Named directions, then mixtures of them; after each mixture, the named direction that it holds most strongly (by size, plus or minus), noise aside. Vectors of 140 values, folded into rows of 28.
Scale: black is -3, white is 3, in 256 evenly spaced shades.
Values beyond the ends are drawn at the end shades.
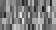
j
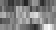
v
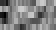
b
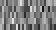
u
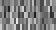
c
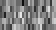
j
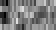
b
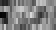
b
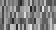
u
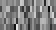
c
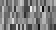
u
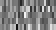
u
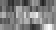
v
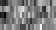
b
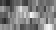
v
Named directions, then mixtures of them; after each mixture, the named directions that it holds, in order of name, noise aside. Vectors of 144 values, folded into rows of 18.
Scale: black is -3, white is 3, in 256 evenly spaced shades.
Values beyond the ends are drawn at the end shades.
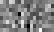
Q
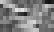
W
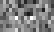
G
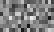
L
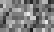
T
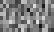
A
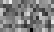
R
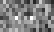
G.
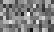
A, R.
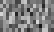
A.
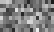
L, R, W.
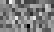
G, Q.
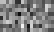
A, Q, W.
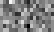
Q, R.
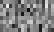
A.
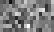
G, Q, R.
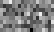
R.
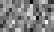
T.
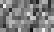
T.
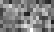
R, W.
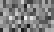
L.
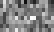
G, T.
